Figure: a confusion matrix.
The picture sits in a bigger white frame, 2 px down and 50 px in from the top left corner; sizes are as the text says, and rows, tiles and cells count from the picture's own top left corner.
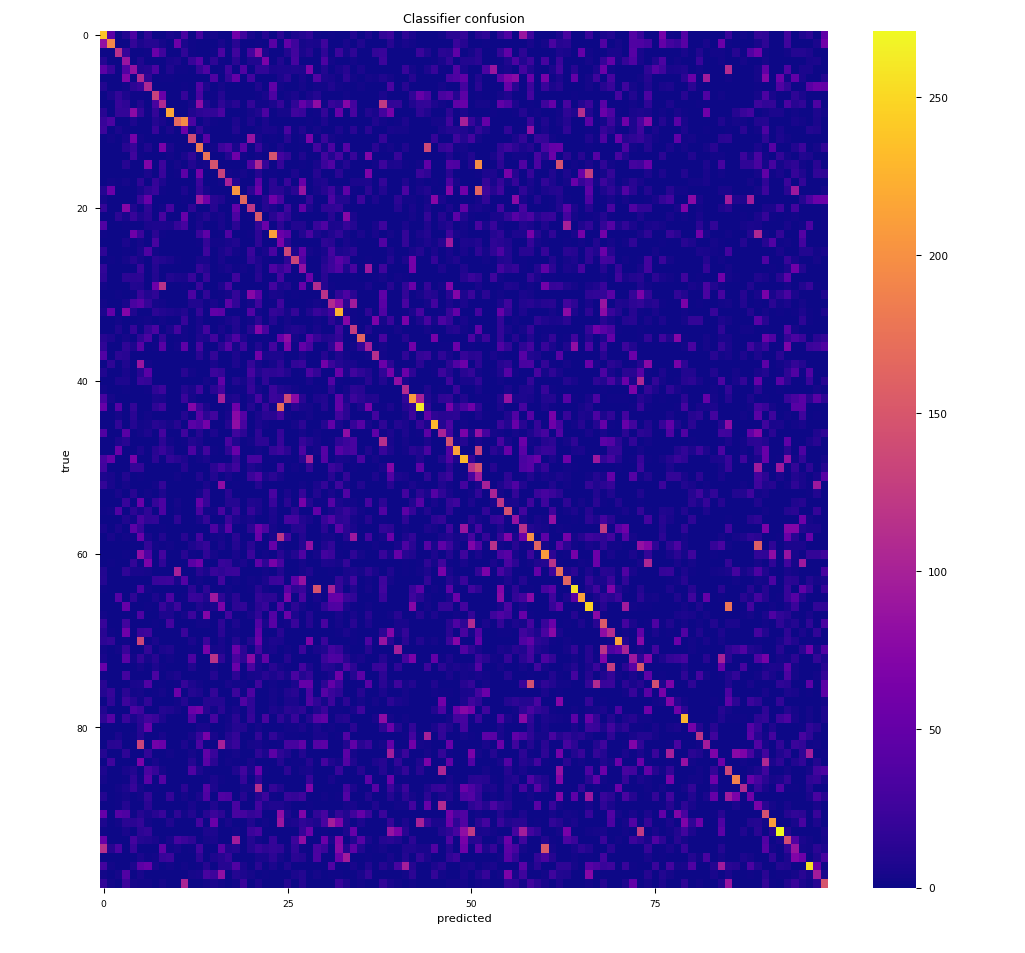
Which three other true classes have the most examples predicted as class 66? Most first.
16, 88, 97
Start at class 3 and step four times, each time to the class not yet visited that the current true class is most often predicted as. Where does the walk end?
36
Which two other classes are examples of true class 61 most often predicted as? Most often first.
74, 95
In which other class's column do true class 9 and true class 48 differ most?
51
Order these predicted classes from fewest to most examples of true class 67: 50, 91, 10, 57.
10, 50, 91, 57
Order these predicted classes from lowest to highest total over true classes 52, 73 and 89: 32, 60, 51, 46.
60, 32, 51, 46
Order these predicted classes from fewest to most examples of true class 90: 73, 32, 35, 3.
73, 32, 3, 35
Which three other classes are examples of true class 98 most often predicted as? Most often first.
11, 85, 72
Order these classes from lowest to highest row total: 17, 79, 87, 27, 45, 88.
17, 27, 87, 88, 79, 45
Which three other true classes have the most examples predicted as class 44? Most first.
13, 81, 84
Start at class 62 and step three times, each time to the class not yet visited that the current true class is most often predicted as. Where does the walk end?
58
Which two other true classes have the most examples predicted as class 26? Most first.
42, 63
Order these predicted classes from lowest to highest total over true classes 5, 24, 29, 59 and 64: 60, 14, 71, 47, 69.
71, 14, 69, 60, 47
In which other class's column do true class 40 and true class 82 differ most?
5
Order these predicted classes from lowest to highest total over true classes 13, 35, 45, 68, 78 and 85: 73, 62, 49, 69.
73, 69, 49, 62
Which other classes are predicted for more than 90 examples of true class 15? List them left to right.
21, 51, 62
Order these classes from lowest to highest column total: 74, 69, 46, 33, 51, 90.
46, 74, 33, 69, 90, 51
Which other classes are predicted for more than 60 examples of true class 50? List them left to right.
39, 51, 89, 92
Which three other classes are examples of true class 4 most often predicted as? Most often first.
85, 53, 28
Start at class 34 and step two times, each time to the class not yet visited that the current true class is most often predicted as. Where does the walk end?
33
